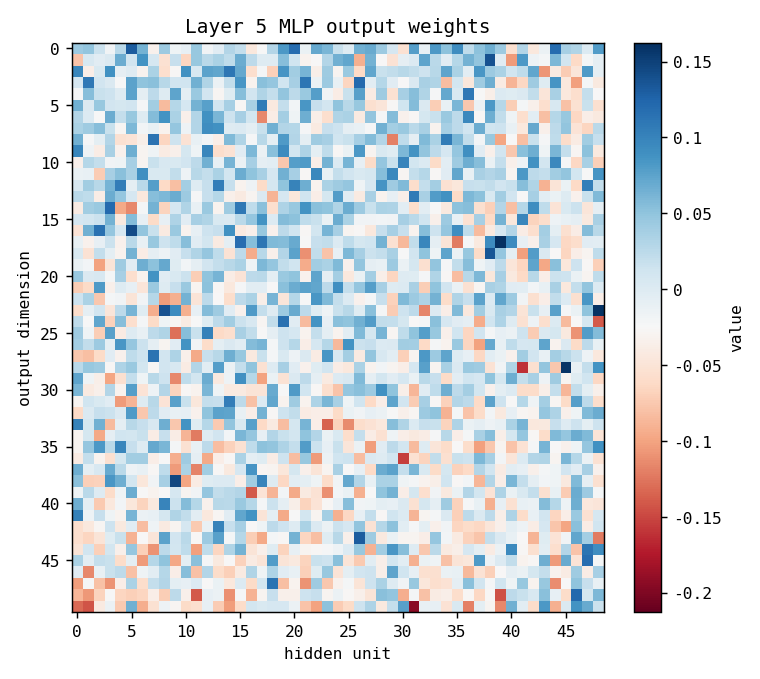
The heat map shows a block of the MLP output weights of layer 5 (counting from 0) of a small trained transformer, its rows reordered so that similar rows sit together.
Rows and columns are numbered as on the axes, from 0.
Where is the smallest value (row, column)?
49, 31
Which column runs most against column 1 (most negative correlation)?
46
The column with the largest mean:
12
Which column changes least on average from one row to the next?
39
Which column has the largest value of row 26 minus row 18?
16
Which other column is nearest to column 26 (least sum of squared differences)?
20
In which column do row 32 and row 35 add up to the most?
48
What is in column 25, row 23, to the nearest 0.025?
0.025
